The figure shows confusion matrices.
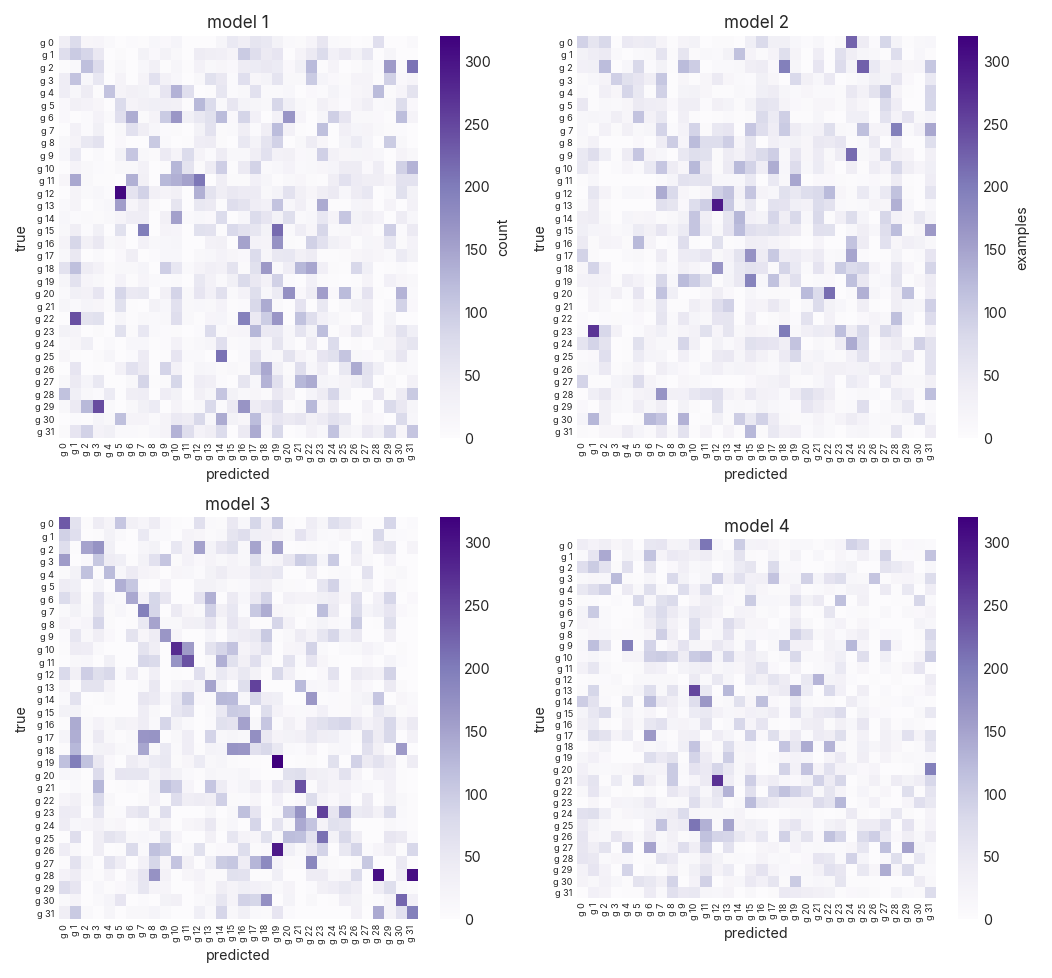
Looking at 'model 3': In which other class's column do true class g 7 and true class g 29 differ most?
g 18
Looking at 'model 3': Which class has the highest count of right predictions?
g 19
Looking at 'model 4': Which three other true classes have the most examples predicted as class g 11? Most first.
g 0, g 14, g 25
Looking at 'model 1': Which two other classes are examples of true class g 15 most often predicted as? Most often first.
g 19, g 7
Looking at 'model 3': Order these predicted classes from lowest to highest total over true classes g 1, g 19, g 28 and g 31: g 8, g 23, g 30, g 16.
g 23, g 30, g 16, g 8
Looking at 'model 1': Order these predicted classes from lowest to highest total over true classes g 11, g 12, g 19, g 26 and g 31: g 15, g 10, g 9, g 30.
g 15, g 30, g 9, g 10
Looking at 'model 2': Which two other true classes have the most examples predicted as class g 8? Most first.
g 12, g 13
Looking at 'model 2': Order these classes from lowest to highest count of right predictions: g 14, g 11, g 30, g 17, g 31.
g 31, g 11, g 30, g 17, g 14
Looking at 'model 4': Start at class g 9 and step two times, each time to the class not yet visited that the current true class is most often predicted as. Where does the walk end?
g 2
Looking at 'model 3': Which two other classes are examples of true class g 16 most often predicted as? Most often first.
g 1, g 18
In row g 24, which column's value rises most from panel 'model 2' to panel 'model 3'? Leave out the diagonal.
g 21
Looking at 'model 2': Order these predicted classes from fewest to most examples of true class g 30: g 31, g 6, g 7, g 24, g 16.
g 31, g 24, g 16, g 7, g 6
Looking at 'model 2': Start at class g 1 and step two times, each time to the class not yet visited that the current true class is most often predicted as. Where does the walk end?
g 10
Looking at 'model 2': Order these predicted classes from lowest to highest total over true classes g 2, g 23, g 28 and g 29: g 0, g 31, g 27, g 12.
g 0, g 27, g 12, g 31
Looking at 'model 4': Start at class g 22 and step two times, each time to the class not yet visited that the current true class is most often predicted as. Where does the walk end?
g 10
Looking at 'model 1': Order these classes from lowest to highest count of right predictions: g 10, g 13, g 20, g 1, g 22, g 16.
g 13, g 22, g 1, g 10, g 16, g 20
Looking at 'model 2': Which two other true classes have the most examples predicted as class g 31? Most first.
g 15, g 7
